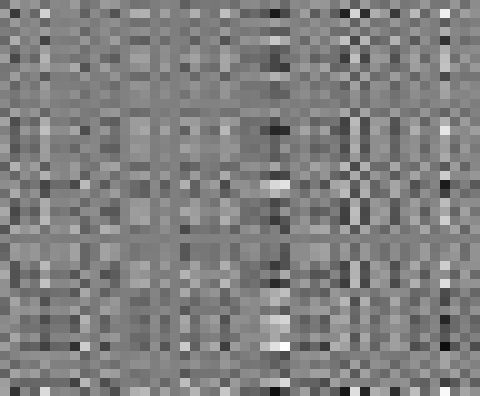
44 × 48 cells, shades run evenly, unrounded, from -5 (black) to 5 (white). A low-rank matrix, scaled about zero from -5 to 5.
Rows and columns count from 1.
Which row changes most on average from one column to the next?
44
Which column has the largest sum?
45
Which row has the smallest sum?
39
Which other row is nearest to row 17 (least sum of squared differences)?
24
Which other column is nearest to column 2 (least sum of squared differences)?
37
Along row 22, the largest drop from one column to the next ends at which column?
36
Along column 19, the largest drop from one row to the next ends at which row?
40
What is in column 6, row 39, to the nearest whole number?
-1
